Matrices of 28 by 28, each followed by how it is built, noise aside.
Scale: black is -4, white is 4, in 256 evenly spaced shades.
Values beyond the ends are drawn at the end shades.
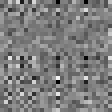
low rank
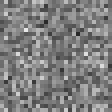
blocks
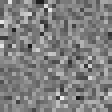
block diagonal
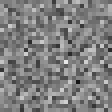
noise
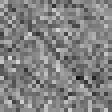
Toeplitz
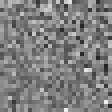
upper triangular
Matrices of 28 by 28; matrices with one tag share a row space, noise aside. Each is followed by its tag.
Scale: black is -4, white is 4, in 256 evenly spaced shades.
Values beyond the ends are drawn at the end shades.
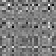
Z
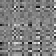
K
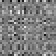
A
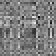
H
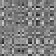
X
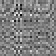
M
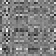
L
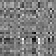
H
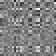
K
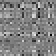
H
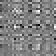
K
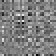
X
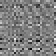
K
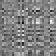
X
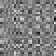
K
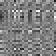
K
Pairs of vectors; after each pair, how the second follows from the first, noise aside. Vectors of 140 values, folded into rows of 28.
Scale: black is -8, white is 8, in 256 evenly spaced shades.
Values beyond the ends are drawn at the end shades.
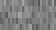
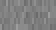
reversed, negated, shrunk.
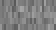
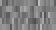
reversed, negated.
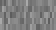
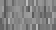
sign-scrambled.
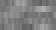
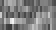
reversed, scaled up.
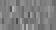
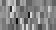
scaled up.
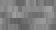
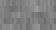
reversed, negated, shrunk.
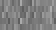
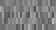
reversed, negated.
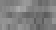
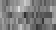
scaled up.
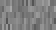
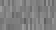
reversed, negated, shrunk.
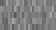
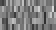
scaled up.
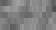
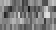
wrapped around, negated, scaled up.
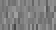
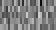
reversed, scaled up.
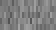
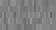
negated, shrunk.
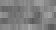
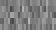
shuffled.
